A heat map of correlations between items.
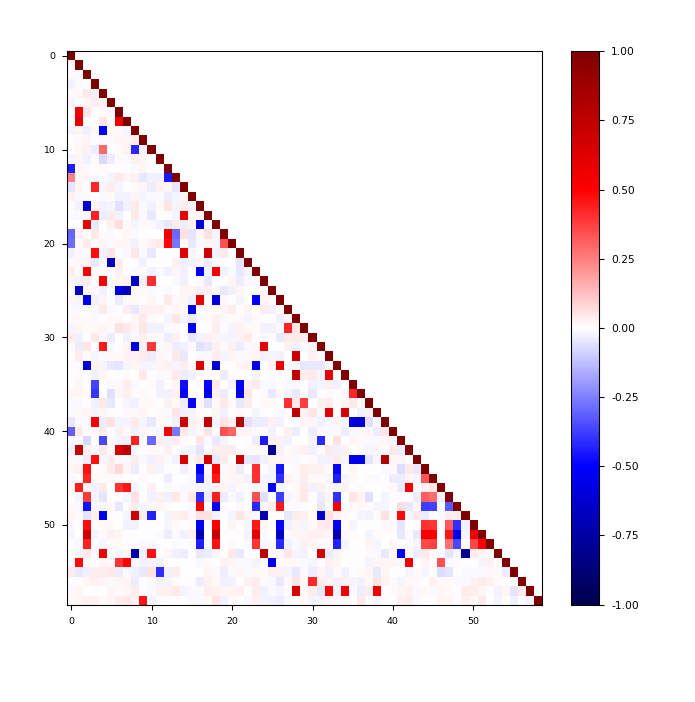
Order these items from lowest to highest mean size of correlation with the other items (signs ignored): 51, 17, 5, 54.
5, 54, 17, 51
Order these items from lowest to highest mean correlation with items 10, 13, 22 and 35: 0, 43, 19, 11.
43, 19, 11, 0
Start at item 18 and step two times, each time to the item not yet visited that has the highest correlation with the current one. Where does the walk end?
2
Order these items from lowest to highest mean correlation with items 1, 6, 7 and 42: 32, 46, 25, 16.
25, 16, 32, 46
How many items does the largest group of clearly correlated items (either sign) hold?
13
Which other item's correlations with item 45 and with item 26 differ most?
51
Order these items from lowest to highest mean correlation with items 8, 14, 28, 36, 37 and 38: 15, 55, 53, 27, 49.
53, 15, 55, 27, 49
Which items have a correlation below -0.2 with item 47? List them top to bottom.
16, 26, 33, 48
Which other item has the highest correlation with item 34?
28
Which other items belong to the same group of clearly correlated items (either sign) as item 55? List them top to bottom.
11
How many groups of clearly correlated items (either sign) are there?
11
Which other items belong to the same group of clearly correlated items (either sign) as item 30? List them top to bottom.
56
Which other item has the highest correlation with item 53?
24
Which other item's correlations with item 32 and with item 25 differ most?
42
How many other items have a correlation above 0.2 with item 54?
5
